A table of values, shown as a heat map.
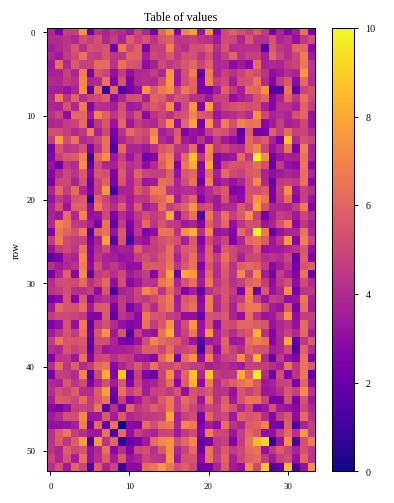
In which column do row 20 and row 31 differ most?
26
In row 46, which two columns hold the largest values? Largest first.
15, 4
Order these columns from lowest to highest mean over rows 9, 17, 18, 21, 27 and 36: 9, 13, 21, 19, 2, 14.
19, 21, 13, 2, 9, 14
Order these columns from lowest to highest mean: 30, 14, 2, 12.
12, 2, 30, 14
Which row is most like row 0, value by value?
16
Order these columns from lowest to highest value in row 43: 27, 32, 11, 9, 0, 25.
27, 0, 25, 11, 9, 32
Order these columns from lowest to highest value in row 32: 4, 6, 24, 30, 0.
0, 30, 6, 24, 4
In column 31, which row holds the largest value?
2
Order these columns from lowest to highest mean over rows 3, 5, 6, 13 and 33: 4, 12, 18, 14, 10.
10, 12, 14, 18, 4
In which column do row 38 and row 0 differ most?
13
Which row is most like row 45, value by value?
1
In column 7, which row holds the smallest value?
7
